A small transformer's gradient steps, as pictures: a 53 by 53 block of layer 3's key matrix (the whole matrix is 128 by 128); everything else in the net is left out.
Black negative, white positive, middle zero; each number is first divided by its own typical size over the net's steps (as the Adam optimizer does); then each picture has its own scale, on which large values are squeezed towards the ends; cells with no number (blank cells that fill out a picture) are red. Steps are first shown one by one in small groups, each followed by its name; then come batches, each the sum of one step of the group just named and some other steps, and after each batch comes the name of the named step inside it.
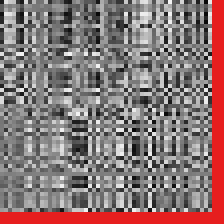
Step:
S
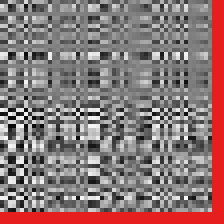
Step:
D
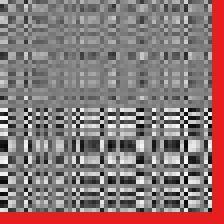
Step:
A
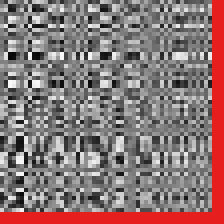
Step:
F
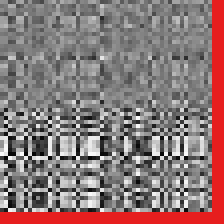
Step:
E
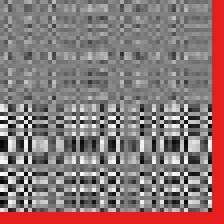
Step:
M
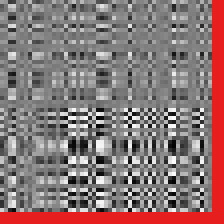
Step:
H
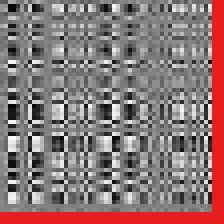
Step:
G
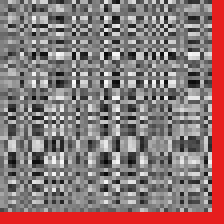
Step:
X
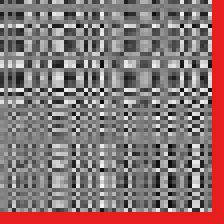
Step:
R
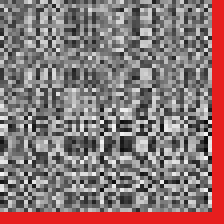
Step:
M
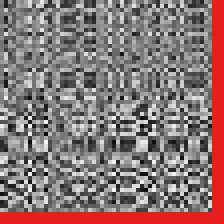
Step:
M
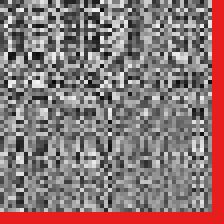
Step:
F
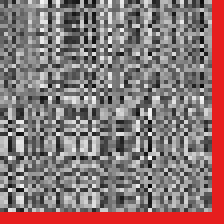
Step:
E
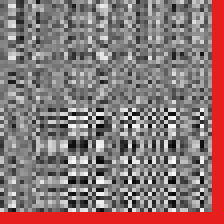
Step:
H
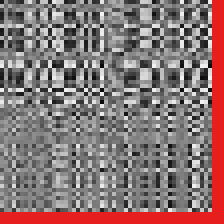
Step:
R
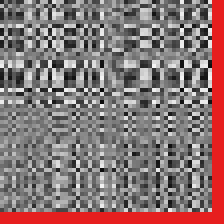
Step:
R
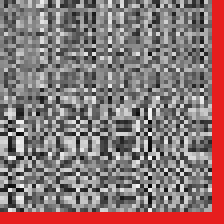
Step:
E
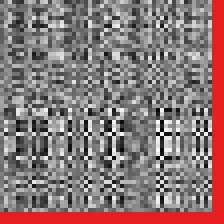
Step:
X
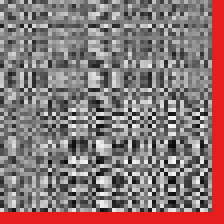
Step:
H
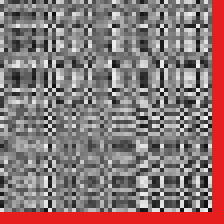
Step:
A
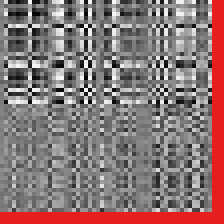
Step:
R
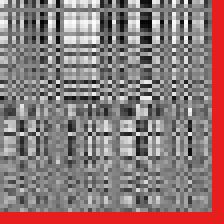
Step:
E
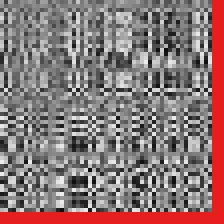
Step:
M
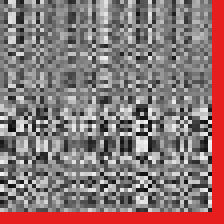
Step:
M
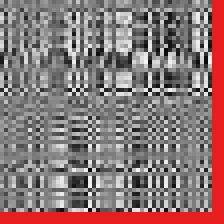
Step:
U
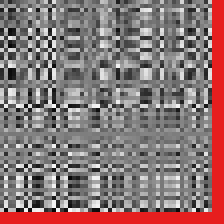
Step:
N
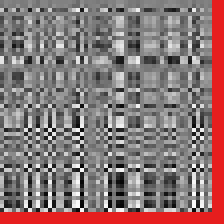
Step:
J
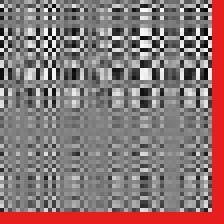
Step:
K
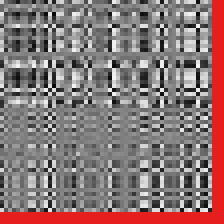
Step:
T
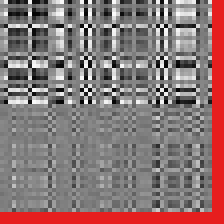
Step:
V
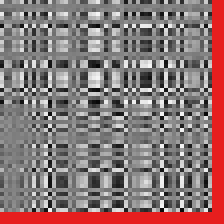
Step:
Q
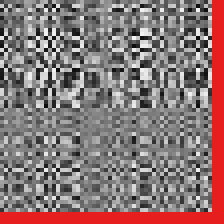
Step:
K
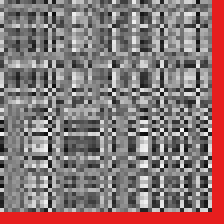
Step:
T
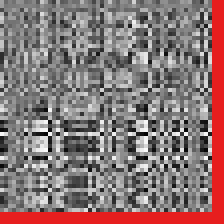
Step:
U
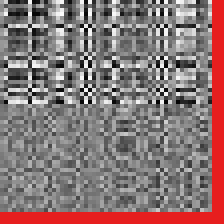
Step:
V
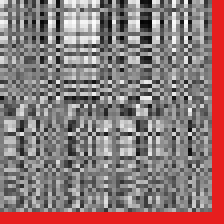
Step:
J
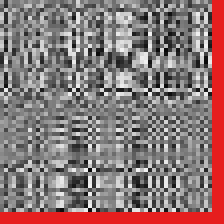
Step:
U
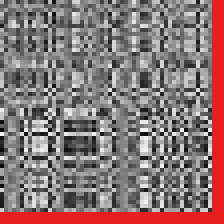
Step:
T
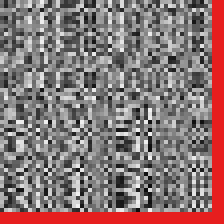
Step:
J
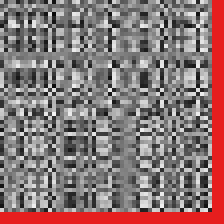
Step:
T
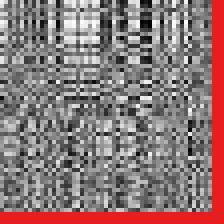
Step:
J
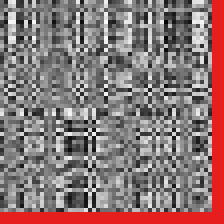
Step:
U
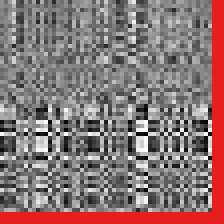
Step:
J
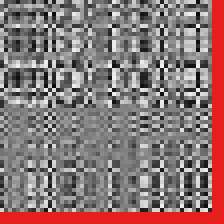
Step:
T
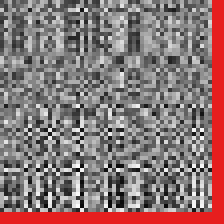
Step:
J
